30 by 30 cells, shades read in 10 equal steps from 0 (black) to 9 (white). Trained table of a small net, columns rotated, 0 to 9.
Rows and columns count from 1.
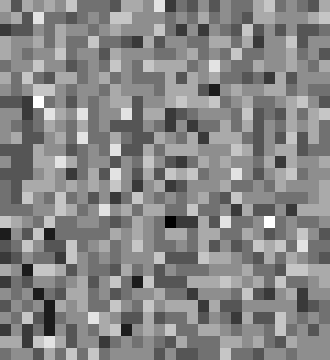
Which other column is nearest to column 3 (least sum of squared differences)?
7
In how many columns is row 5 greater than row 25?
14
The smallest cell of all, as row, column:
19, 16
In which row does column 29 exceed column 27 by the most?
18
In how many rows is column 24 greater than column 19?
8
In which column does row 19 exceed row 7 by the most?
25
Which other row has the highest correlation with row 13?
15
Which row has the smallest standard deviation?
5
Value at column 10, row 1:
4
